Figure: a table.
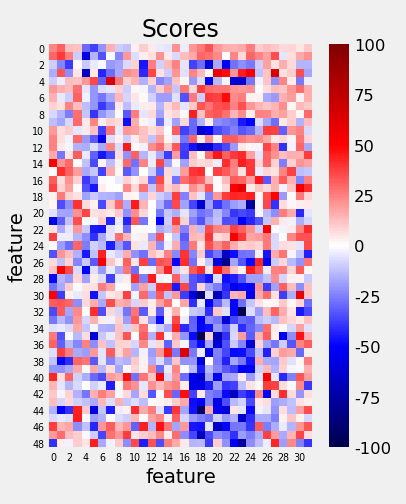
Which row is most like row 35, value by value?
30
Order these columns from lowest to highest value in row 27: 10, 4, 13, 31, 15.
4, 10, 15, 31, 13
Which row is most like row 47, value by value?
10
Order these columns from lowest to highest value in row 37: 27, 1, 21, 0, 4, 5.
21, 4, 0, 27, 5, 1
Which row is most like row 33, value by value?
39
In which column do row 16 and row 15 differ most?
13
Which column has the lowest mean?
18
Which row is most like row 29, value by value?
42
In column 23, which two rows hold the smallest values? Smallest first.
32, 48
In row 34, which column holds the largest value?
15
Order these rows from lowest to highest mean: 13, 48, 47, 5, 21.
21, 48, 47, 13, 5
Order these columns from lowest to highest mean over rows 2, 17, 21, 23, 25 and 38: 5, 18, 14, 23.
5, 18, 23, 14
